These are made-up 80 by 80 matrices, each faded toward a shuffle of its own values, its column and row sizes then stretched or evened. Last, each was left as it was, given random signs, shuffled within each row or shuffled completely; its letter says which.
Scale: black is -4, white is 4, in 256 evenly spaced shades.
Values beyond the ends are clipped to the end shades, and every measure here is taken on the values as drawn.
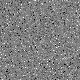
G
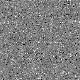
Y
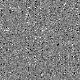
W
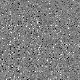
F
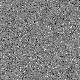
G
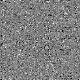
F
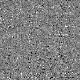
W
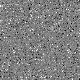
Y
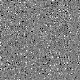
F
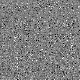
W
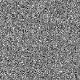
F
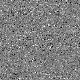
Y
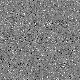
Y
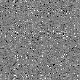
F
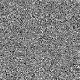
F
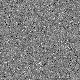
G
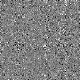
F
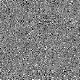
F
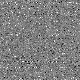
Y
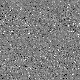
Y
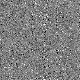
W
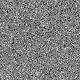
G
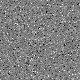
G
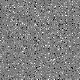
F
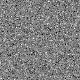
Y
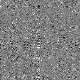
F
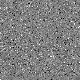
Y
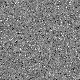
G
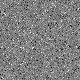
G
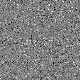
Y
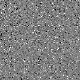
F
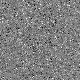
G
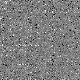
W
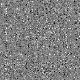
F
